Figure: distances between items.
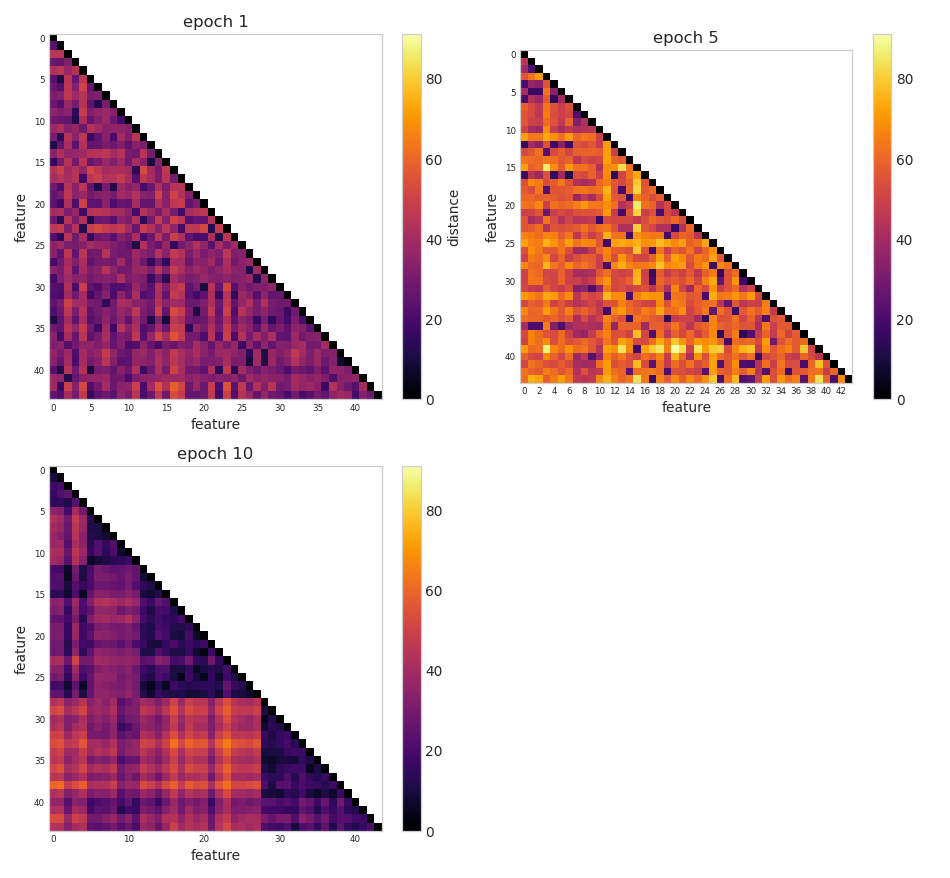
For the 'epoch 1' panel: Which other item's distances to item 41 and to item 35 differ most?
2
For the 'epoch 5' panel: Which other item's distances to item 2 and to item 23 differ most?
20
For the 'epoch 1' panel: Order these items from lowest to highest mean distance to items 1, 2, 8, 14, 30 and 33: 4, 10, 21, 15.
10, 15, 21, 4
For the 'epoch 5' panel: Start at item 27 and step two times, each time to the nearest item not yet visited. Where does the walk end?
33
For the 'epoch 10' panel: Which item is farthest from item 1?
38
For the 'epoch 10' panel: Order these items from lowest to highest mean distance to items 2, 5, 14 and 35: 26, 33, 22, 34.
26, 22, 34, 33
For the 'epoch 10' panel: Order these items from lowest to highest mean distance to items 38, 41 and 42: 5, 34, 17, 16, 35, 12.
35, 34, 5, 17, 12, 16
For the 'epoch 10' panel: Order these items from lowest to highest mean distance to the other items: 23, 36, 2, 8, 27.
2, 27, 8, 36, 23
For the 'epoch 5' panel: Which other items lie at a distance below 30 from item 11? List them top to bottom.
25, 28, 34
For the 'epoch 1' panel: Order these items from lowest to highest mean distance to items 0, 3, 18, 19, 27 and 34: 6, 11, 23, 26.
6, 26, 11, 23
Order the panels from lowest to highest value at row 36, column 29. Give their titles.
epoch 10, epoch 1, epoch 5
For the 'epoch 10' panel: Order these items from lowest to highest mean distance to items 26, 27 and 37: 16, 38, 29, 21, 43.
21, 16, 43, 29, 38
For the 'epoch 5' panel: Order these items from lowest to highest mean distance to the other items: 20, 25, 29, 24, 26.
29, 26, 24, 20, 25
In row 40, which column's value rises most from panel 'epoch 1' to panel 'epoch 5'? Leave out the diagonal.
20
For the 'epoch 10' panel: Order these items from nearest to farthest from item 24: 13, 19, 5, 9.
19, 13, 5, 9
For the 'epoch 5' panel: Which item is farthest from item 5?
43
